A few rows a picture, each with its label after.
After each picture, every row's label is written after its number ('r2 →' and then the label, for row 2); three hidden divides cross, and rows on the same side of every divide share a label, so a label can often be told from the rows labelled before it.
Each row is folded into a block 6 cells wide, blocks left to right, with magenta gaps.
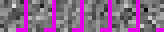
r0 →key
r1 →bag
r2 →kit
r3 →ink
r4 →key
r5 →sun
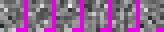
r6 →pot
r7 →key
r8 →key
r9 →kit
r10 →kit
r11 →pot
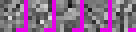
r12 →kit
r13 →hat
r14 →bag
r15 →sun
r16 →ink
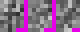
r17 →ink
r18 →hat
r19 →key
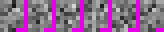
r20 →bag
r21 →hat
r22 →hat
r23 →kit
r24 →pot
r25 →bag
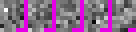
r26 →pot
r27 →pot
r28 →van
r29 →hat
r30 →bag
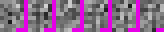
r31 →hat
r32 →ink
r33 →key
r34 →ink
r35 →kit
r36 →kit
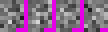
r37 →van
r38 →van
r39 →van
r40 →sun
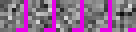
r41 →kit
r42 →van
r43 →sun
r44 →hat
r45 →ink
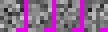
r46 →hat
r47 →van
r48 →bag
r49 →kit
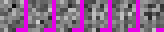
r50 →bag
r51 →van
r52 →bag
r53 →kit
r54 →kit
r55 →ink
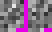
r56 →key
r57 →ink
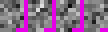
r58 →van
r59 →key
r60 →bag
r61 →hat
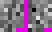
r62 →ink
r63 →sun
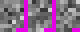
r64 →hat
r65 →key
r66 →bag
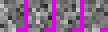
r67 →pot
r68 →van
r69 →van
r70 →key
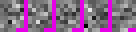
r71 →hat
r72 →van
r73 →hat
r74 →pot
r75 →key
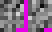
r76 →kit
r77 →bag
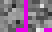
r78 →bag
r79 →key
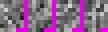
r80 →pot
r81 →bag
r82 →key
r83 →kit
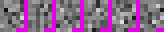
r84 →hat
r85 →ink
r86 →pot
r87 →bag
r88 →van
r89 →hat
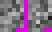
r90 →van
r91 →van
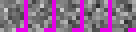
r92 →pot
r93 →key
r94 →van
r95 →bag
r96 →van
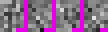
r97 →ink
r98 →sun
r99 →pot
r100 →sun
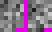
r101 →kit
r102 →sun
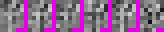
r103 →kit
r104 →kit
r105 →kit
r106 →ink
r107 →kit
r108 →hat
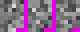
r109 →key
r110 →van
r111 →van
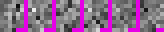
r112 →kit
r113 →pot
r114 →bag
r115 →pot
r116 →pot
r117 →sun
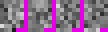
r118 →sun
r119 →hat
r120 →pot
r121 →pot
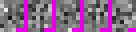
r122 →pot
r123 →kit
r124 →hat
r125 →ink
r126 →hat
